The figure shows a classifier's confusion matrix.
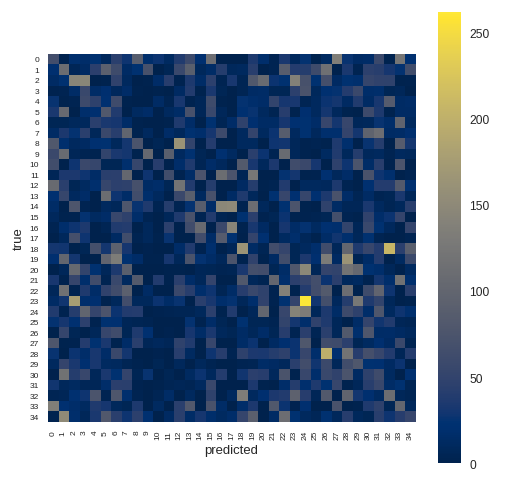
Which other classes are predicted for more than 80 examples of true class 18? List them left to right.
6, 28, 32, 34
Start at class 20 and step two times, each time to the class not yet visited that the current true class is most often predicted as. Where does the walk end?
23
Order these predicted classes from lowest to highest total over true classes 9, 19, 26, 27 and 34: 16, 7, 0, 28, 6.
16, 7, 0, 6, 28
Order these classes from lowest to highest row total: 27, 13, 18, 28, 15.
15, 27, 13, 28, 18
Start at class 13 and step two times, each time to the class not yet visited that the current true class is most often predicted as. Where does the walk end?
1
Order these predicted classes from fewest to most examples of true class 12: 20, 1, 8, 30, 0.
20, 30, 1, 8, 0
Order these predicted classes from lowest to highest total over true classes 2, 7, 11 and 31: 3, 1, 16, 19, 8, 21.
8, 21, 1, 16, 3, 19
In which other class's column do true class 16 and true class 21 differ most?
17
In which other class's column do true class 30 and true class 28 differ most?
26
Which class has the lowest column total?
10
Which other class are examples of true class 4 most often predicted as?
32
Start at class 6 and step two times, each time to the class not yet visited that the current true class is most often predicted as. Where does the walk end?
0
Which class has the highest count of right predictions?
18
